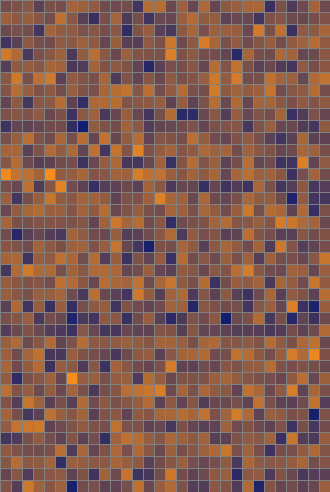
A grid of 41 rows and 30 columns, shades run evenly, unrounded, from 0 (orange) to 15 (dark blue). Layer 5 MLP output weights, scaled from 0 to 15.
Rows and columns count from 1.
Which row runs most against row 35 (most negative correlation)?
34
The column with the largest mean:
27
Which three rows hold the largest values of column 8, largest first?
11, 9, 14
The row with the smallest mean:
15
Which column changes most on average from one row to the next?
16
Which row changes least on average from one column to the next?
28
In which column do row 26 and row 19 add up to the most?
18
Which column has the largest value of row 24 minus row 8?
20
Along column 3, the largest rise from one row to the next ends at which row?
35
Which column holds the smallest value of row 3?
24
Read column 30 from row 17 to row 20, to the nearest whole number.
12 8 9 8
